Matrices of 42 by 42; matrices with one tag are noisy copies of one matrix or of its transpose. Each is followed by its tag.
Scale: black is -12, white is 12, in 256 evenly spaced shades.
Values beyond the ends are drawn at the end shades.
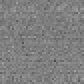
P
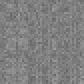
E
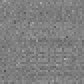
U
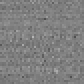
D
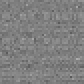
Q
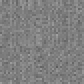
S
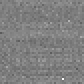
U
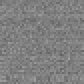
P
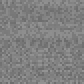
U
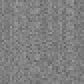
D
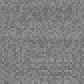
U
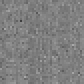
E
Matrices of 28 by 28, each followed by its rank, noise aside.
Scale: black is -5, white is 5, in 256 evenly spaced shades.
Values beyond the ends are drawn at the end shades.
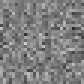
five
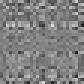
two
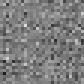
five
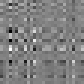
two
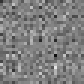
four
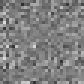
four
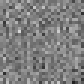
five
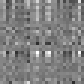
two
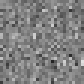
six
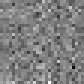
six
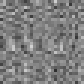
four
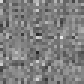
five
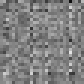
two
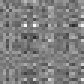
three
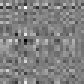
two
